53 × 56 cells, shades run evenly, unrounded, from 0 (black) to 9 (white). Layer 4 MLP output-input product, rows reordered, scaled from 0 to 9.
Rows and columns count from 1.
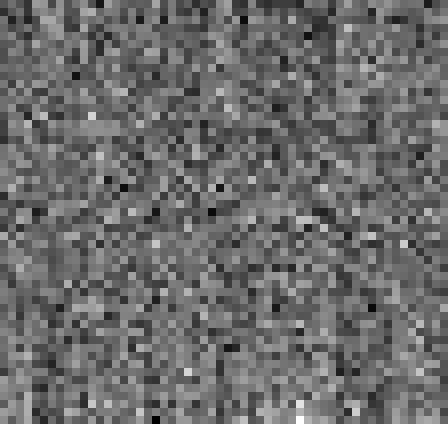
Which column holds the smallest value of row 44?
29
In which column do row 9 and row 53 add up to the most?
38
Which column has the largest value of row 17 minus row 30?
44
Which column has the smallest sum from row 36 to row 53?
43
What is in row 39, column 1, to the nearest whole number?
3
